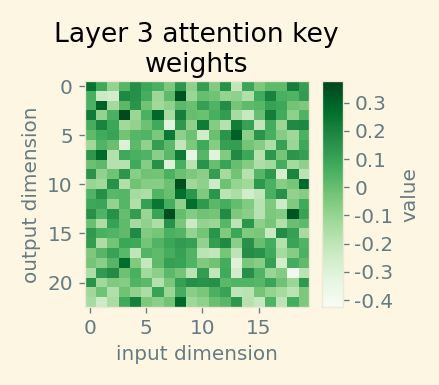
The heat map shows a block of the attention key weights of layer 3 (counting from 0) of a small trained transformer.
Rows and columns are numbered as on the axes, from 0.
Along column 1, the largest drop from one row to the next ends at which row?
3
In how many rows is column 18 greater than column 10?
13
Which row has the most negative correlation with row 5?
0
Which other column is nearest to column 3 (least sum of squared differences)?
16
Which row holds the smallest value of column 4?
17
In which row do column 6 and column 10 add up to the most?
12
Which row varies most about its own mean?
7
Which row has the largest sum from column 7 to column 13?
20
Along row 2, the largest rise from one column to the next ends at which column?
1
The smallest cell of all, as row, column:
19, 18
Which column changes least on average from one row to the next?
5
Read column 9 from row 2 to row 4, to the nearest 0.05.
0 0 -0.1
